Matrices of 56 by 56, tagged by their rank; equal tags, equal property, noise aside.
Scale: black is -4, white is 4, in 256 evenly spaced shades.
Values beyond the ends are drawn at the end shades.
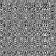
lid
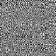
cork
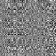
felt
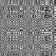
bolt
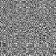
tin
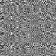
lid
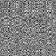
tin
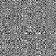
lid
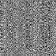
cork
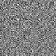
cork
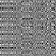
bolt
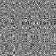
tin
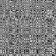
lid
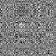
tin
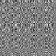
bolt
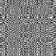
bolt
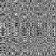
bolt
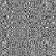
lid
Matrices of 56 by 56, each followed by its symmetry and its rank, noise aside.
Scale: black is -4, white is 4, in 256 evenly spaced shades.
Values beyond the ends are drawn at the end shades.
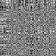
antisymmetric, rank four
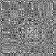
symmetric, rank five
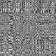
no symmetry, rank five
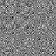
symmetric, rank five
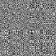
antisymmetric, rank six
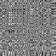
antisymmetric, rank four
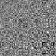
symmetric, rank six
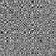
symmetric, rank five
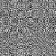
antisymmetric, rank six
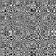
antisymmetric, rank four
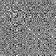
symmetric, rank six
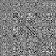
symmetric, rank six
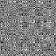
no symmetry, rank four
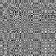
no symmetry, rank four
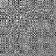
symmetric, rank five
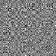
symmetric, rank six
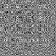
no symmetry, rank five
